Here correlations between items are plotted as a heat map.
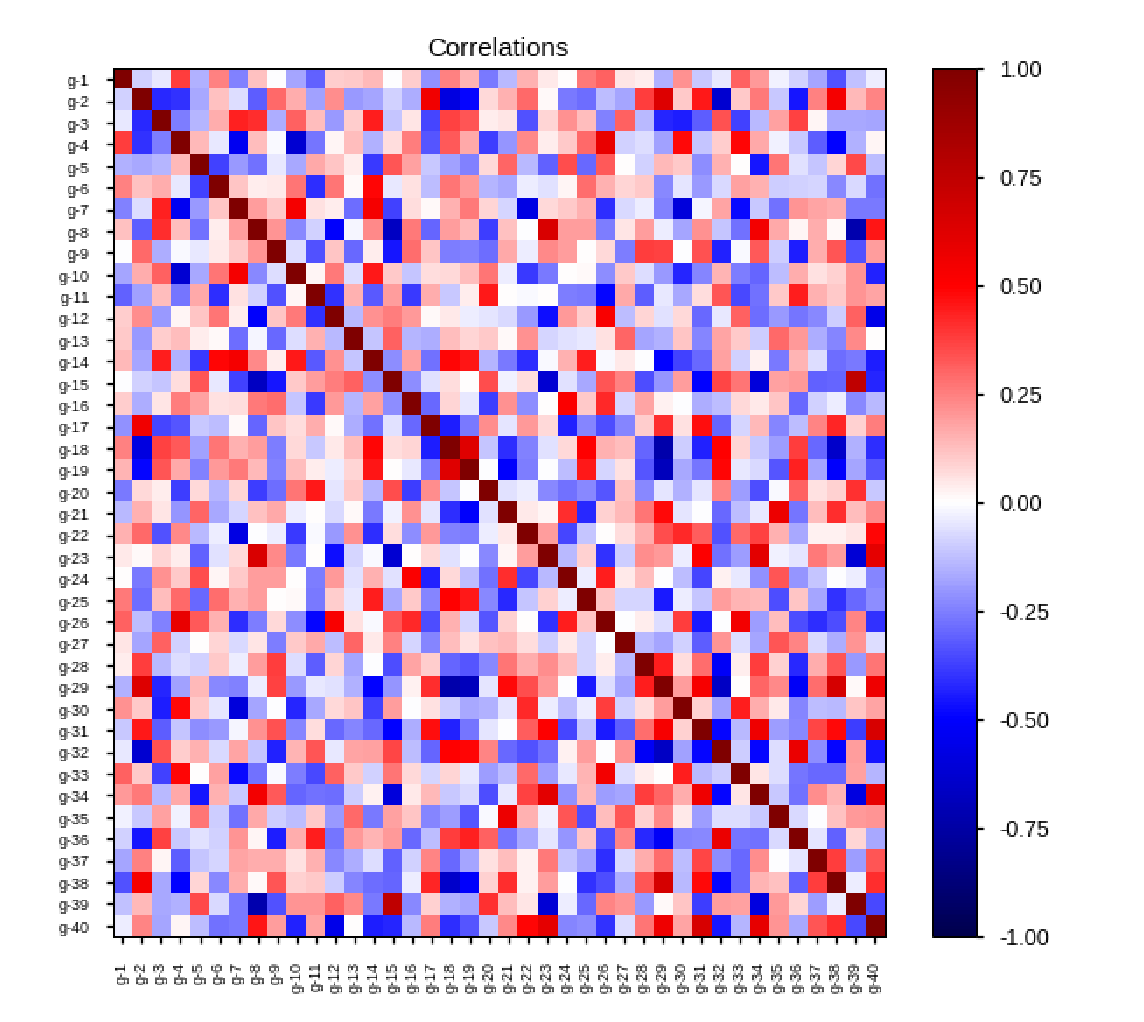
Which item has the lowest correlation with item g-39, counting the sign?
g-8
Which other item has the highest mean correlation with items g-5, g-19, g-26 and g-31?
g-4
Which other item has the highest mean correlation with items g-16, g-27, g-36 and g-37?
g-3
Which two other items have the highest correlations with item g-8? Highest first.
g-23, g-34
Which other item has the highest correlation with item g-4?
g-26
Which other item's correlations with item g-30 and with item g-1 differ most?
g-14
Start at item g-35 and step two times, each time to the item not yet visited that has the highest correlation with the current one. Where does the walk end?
g-29
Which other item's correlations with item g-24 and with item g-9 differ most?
g-31
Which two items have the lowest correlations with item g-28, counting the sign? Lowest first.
g-32, g-36
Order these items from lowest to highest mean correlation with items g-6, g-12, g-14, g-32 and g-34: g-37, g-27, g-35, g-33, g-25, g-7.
g-35, g-37, g-27, g-33, g-7, g-25
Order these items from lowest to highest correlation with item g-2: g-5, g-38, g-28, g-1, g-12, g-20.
g-5, g-1, g-20, g-12, g-28, g-38
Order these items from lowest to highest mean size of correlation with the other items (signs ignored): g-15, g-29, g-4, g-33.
g-33, g-4, g-15, g-29
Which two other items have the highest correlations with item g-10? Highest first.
g-7, g-14
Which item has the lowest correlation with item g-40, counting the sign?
g-12
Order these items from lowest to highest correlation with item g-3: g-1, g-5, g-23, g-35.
g-5, g-1, g-23, g-35
